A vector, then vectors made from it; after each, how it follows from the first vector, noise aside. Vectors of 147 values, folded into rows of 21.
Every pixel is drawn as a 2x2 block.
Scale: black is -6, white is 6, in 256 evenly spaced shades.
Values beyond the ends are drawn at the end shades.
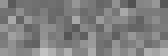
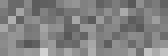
copied.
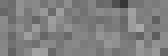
reversed, negated, partly zeroed.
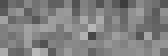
reversed, negated.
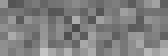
copied.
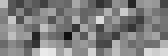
scaled up.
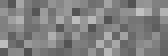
wrapped around.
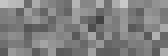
reversed.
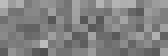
reversed.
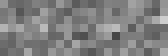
wrapped around.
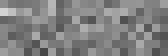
wrapped around.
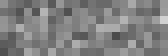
wrapped around.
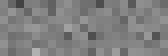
reversed, negated, partly zeroed.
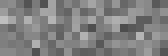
wrapped around.
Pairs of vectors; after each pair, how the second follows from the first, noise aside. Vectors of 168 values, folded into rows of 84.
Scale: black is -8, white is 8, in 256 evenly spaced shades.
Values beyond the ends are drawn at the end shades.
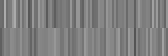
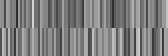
reversed, negated, scaled up.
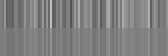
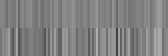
reversed, negated.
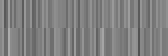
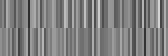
reversed, scaled up.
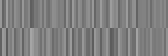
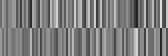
reversed, negated, scaled up.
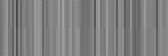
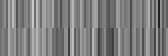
wrapped around, scaled up.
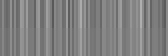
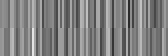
wrapped around, scaled up.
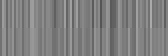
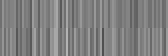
reversed, negated.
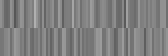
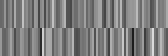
reversed, negated, scaled up.
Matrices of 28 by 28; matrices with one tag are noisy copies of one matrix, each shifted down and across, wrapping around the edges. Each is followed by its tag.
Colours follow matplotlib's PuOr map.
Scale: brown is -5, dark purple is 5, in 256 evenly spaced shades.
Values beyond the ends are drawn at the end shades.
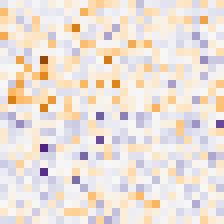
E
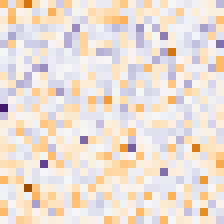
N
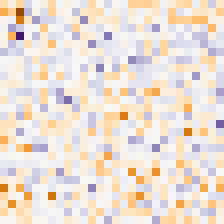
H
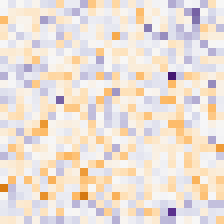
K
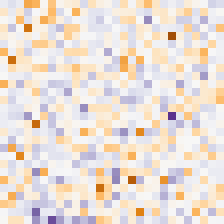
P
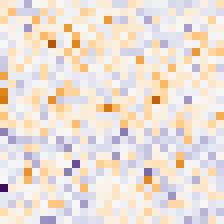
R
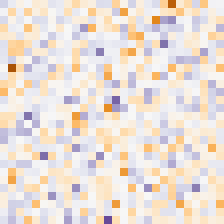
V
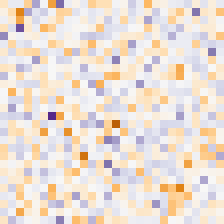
V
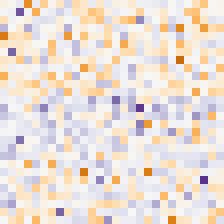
N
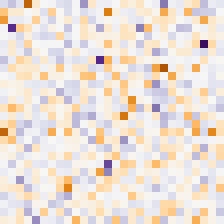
V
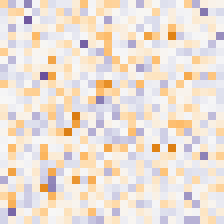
V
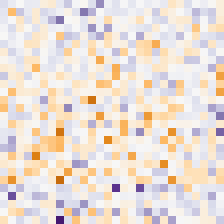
E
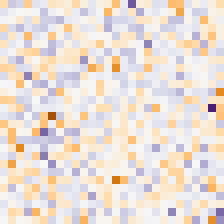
V
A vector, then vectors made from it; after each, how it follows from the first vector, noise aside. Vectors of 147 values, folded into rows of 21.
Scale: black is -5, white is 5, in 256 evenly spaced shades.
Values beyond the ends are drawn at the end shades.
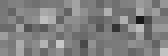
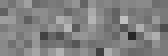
wrapped around, partly zeroed.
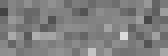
wrapped around, negated, partly zeroed.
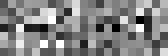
scaled up.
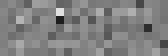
wrapped around, negated, partly zeroed.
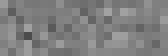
reversed, shrunk.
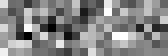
reversed, scaled up.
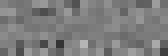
negated, partly zeroed.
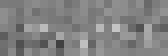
negated, partly zeroed.
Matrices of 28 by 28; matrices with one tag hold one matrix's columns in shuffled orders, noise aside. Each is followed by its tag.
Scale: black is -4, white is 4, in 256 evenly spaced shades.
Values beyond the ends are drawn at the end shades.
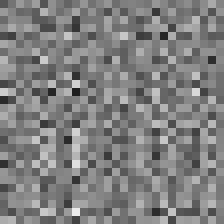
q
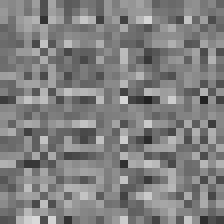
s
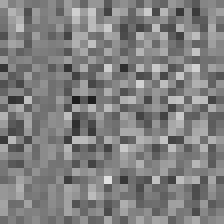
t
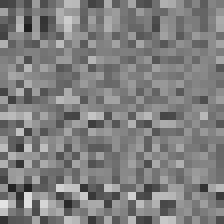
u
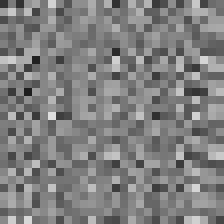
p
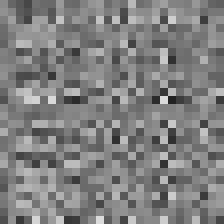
s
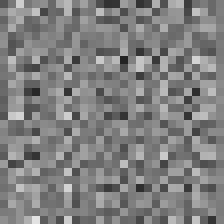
p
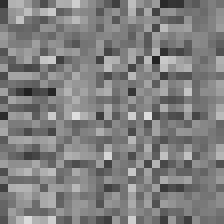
p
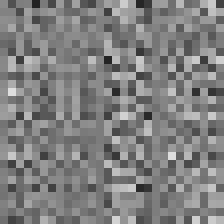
p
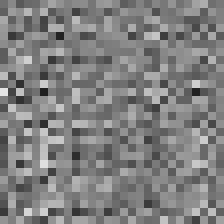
q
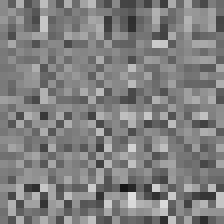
u
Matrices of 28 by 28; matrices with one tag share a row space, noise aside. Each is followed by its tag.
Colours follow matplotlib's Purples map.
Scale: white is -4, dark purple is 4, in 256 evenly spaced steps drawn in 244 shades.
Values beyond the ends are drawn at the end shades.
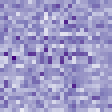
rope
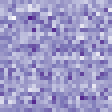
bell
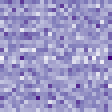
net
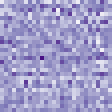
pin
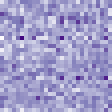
net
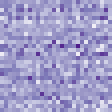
pin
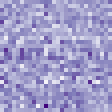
rope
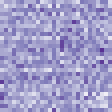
pin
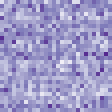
pin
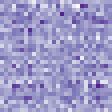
pin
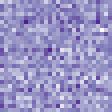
pin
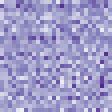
pin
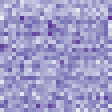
net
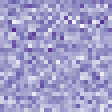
bell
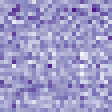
bell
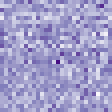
pin
